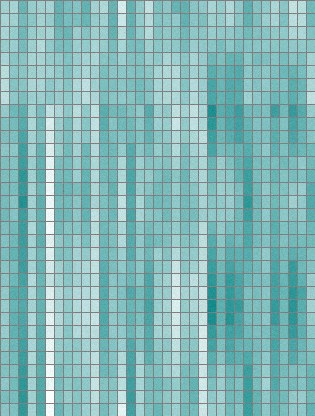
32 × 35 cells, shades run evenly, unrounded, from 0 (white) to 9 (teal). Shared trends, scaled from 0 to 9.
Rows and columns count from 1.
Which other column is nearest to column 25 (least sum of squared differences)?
34
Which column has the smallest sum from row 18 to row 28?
6
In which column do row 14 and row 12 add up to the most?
3
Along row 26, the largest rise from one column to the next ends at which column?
24
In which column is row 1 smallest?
14
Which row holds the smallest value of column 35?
8
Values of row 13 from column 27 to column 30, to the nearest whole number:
6 7 5 5
